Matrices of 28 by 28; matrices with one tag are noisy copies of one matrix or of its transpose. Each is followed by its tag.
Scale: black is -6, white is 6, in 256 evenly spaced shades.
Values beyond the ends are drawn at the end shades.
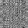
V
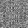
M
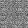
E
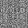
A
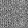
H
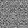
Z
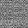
A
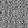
Z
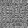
M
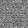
M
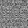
M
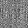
A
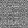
A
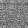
V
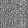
H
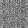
V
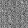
E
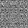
Z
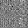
H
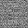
A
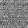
V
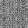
V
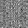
M
